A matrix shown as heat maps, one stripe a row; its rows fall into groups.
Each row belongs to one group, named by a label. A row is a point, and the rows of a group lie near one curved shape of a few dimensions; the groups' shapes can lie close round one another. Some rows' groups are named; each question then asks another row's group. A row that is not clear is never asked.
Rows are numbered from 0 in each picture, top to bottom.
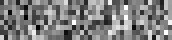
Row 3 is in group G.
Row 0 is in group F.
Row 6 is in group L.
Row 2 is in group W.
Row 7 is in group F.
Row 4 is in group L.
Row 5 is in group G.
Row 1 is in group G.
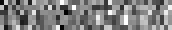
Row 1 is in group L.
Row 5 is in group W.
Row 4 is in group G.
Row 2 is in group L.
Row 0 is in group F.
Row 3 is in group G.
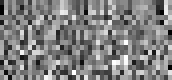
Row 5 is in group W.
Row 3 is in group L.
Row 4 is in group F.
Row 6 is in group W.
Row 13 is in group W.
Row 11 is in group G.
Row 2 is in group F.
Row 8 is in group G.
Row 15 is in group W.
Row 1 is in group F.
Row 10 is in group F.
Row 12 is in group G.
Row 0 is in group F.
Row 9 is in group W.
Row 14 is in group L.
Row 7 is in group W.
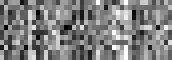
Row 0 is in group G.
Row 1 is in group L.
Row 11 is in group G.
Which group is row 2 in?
G
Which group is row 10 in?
G
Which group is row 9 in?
G
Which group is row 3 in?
G
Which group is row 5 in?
L
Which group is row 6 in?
W
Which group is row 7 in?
G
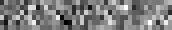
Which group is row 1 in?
G
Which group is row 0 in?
L
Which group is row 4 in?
L
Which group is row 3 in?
W
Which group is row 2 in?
W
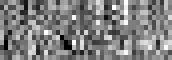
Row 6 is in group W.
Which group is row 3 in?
L
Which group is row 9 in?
L
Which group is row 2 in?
G
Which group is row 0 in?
G
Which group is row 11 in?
W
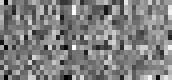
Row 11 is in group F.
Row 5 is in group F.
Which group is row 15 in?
L
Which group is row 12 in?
W
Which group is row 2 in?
L
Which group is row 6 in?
W
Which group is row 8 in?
L
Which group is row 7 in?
W
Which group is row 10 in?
F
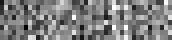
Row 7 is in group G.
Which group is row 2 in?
L
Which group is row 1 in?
G
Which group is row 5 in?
G
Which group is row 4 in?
W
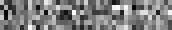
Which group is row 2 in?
L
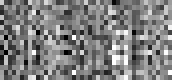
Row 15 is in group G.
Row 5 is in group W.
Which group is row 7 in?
L
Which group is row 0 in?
W
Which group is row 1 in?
F
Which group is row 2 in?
L
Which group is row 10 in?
L
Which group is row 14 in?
L
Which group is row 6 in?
G
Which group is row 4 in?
L
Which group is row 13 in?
W
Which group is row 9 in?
G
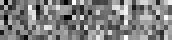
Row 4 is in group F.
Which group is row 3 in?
L
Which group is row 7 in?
G
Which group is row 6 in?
F
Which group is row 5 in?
W
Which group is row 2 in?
G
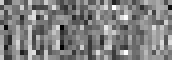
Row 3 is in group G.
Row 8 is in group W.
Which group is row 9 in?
W
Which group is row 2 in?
F
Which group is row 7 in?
W
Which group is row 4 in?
F
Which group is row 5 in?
W
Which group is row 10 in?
G
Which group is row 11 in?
W
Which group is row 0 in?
W
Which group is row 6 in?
W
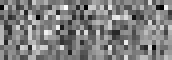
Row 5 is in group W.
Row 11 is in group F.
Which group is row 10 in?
F
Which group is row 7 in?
W
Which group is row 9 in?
F
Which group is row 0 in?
F
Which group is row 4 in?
F
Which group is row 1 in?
F
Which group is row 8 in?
F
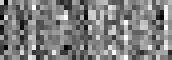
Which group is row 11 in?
G
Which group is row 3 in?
F
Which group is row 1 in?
L
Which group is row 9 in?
L
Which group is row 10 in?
W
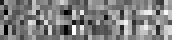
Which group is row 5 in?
L
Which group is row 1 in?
F
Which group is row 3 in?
L
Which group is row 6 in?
L
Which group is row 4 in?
G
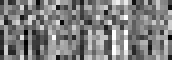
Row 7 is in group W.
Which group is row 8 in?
G
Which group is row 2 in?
L
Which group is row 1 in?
W
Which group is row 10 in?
G
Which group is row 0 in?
G
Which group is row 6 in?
G
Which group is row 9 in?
G
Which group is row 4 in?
W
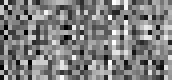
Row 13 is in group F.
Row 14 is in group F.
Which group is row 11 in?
L
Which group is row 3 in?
F
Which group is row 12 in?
F
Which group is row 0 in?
G
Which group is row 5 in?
L
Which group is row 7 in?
L
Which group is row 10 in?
G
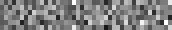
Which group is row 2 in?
F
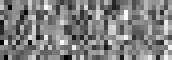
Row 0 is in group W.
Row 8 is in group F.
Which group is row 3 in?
G
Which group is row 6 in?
L
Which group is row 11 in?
L
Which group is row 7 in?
G
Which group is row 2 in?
G
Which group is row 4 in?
F
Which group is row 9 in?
L
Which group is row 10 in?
F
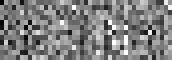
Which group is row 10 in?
G
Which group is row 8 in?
G
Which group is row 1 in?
L
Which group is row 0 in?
F
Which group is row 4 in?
F
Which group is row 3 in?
F
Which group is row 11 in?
F
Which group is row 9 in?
L
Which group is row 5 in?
G
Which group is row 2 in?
W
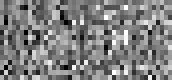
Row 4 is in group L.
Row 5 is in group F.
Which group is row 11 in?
F
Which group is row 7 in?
G
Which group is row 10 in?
F
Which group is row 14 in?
G
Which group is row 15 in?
F
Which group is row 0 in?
W
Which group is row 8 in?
G
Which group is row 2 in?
W
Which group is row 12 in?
W
